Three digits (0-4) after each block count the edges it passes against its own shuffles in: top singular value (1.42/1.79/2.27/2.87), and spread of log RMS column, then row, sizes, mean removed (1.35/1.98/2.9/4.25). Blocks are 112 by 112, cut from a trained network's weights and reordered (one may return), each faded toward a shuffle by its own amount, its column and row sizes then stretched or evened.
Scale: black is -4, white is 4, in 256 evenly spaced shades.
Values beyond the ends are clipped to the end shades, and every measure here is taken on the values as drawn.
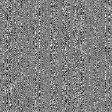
0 4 0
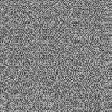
3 1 0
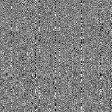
3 3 0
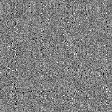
2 2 1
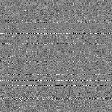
3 1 3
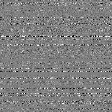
1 1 4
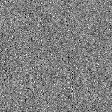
1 1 0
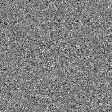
1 0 1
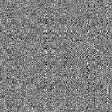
3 3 1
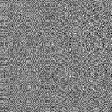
4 1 1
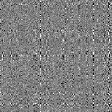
3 3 2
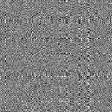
4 3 2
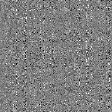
0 3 2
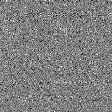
2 0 2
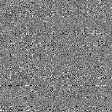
1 2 3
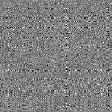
3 1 3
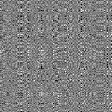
4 3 2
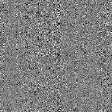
1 3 2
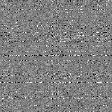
2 2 3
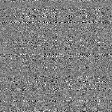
2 2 3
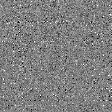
0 2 2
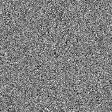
0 1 0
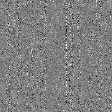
1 3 0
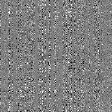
0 4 2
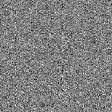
2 1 1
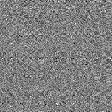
3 0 2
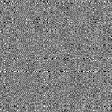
3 1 2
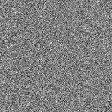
2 1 0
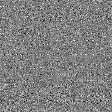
0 0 3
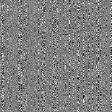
1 4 0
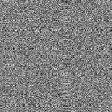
3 1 2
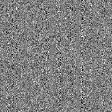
1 3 0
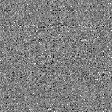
2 0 2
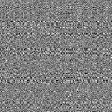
4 1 3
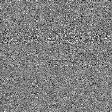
0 1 3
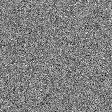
0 0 0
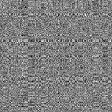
4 1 3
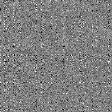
1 3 2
